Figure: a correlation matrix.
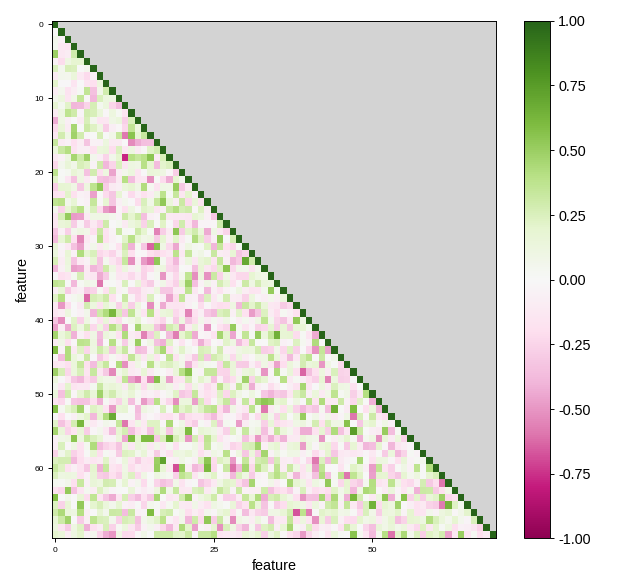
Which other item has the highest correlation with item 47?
55
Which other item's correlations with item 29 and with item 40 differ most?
38
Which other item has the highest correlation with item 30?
32
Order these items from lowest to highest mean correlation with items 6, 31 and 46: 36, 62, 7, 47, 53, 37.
36, 53, 7, 47, 37, 62
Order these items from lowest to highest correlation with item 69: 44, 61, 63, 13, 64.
63, 13, 44, 61, 64
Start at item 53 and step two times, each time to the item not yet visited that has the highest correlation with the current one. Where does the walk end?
39
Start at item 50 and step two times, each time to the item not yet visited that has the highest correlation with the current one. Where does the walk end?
62
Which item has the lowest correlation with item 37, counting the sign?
5
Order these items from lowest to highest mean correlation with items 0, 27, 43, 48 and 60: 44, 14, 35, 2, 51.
14, 2, 44, 51, 35
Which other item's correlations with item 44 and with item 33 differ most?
52
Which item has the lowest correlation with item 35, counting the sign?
7
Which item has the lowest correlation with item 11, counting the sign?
18
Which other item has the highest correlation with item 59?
17
